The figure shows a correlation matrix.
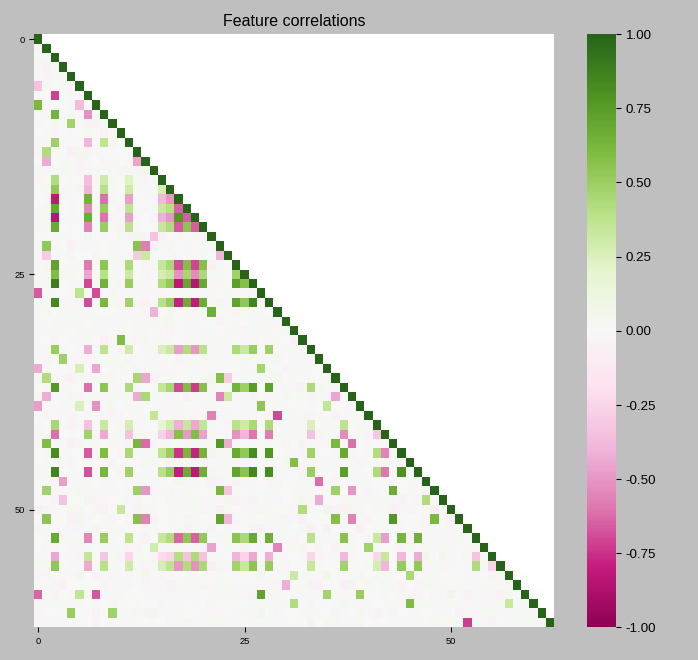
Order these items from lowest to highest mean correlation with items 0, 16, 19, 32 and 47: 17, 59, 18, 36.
59, 18, 36, 17
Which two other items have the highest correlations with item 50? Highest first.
32, 10
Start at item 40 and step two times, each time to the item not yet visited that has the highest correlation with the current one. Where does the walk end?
14
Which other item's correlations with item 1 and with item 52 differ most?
62
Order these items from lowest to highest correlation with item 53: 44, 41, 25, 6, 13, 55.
6, 55, 13, 41, 25, 44
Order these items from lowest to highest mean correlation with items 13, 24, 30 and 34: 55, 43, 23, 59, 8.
43, 55, 59, 23, 8
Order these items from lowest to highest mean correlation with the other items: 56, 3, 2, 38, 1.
38, 3, 1, 56, 2
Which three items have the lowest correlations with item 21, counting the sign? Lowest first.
40, 54, 14
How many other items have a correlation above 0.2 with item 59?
4
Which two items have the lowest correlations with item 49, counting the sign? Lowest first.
34, 3
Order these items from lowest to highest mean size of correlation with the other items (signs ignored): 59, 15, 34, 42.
34, 59, 15, 42
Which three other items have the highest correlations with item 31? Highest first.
45, 60, 57
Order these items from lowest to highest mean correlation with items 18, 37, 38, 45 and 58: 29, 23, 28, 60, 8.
29, 23, 60, 8, 28
